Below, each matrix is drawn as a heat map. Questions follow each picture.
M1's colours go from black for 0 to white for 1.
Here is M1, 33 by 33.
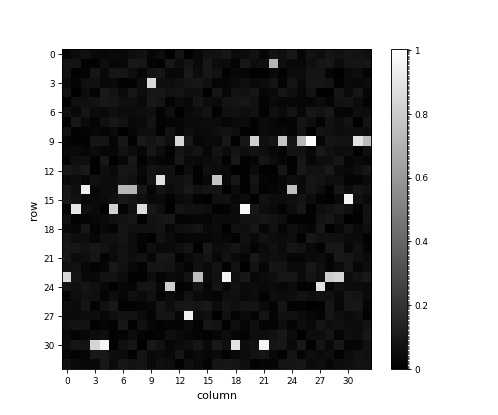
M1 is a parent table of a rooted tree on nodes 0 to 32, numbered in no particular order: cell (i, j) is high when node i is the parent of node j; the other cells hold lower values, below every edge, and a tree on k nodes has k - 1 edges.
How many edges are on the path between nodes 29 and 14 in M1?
2
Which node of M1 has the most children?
9
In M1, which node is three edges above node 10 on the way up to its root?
24
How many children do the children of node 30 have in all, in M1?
1
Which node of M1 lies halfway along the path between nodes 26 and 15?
3
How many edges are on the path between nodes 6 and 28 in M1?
3
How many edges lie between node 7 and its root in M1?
6
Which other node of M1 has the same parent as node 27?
11
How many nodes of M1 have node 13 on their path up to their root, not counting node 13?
7
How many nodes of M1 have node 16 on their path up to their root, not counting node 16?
5
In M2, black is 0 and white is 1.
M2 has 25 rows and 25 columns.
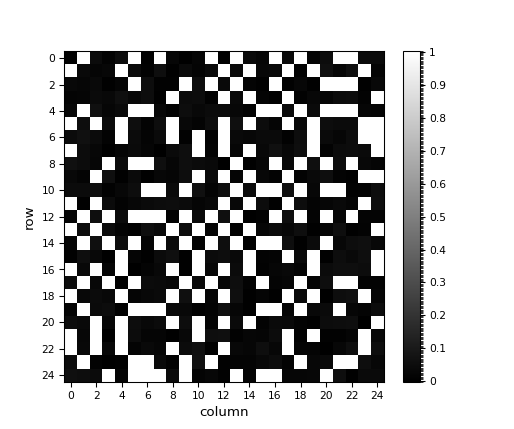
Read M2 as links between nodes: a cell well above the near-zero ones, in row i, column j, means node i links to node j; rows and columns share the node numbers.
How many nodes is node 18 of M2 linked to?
8
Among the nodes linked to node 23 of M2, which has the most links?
node 5
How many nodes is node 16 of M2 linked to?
9
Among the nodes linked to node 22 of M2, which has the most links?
node 12
